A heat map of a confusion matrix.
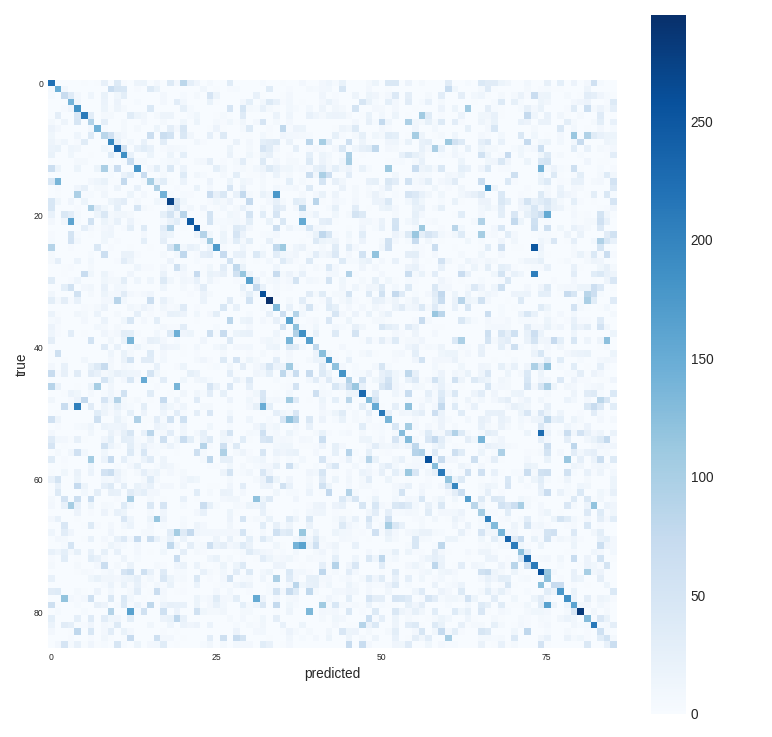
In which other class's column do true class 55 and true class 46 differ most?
19
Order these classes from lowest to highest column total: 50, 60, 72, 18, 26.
60, 26, 50, 18, 72
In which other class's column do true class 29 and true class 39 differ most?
73
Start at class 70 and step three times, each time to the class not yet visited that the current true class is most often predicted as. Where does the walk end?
6
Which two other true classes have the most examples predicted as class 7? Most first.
46, 51
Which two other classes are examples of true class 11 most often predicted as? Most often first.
45, 69
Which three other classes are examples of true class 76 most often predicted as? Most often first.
74, 37, 77
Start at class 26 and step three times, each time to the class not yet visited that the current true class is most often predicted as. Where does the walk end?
63
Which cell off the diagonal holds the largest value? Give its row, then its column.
25, 73
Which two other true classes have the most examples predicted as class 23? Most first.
55, 64
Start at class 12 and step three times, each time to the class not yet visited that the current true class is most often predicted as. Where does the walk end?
41
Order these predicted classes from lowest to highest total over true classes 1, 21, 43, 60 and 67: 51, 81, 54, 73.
54, 81, 51, 73
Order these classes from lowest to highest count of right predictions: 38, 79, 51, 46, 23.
23, 46, 51, 79, 38
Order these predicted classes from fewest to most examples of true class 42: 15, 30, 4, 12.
4, 30, 15, 12
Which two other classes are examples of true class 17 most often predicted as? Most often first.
34, 4
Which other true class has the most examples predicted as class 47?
82
